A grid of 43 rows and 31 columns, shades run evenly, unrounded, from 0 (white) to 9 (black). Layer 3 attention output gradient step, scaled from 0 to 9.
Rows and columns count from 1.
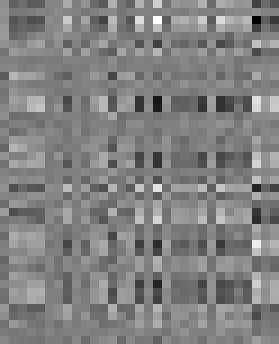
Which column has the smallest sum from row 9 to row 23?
29
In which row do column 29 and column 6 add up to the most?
3
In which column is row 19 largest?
13
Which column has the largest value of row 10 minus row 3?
18
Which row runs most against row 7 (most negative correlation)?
43
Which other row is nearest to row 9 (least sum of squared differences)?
22
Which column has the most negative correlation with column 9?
10
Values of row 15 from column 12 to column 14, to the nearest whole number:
4 3 5
